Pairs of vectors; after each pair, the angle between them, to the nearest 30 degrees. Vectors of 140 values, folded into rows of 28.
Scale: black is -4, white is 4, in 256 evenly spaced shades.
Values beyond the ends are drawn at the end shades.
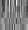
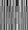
90 degrees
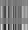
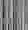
60 degrees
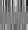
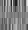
150 degrees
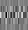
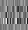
60 degrees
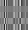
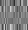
120 degrees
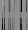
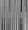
30 degrees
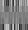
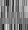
30 degrees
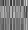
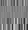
90 degrees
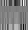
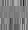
150 degrees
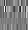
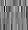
150 degrees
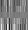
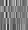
120 degrees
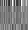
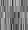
120 degrees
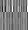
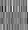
30 degrees
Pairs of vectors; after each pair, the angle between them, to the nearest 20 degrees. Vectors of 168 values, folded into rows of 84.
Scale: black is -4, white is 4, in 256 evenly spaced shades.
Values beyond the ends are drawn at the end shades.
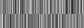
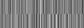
120 degrees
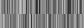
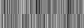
40 degrees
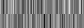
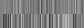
80 degrees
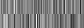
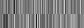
160 degrees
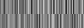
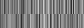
40 degrees
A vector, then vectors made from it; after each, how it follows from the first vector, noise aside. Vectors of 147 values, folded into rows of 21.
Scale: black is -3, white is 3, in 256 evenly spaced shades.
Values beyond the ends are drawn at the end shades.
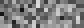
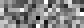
reversed, negated.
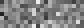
partly zeroed.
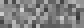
negated, shrunk.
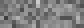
shrunk.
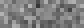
negated, shrunk.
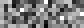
reversed, negated.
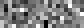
reversed, negated.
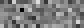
partly zeroed.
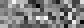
wrapped around.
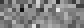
partly zeroed.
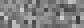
negated, shrunk.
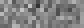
negated, shrunk.
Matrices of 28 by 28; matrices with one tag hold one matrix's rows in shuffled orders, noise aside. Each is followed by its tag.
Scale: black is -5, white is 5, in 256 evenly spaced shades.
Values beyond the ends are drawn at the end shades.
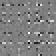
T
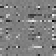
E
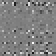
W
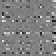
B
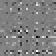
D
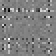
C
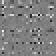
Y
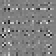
C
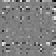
B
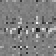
D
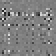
C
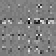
T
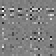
Y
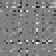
D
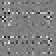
C
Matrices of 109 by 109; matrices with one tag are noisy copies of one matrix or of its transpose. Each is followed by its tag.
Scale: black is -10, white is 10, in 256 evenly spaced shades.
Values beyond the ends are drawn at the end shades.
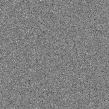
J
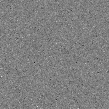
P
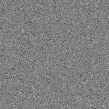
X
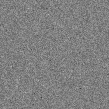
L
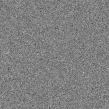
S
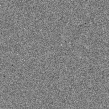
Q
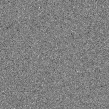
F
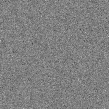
J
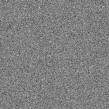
F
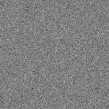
F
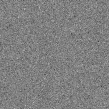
F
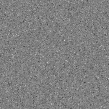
P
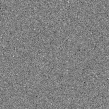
P
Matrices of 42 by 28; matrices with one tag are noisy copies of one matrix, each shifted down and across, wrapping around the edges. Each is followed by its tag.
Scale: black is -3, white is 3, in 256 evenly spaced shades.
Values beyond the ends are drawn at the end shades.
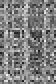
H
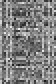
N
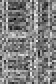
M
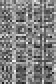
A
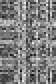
M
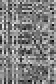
N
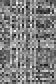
N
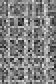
H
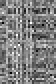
N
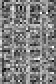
A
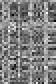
A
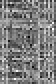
N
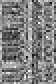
M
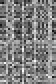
A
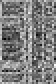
M
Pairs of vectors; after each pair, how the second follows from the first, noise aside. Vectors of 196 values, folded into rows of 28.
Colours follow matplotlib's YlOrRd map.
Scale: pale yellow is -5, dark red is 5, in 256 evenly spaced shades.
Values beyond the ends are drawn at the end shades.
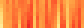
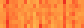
wrapped around, negated, shrunk.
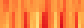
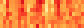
reversed.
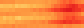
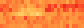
wrapped around, negated, partly zeroed.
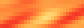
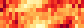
wrapped around, scaled up.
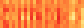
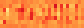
wrapped around, negated, partly zeroed.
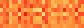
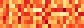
scaled up.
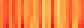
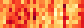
wrapped around, scaled up.
